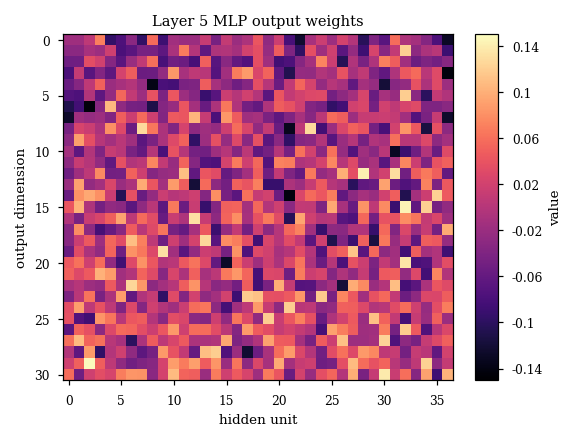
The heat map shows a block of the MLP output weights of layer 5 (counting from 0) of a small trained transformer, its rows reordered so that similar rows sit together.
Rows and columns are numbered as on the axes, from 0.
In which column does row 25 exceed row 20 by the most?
29
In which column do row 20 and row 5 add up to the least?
34
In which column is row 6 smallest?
2
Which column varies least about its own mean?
23
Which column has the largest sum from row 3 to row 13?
11
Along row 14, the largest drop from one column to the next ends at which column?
32
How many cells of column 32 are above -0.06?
25
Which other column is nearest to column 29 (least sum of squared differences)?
14
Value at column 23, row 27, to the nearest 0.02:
-0.04
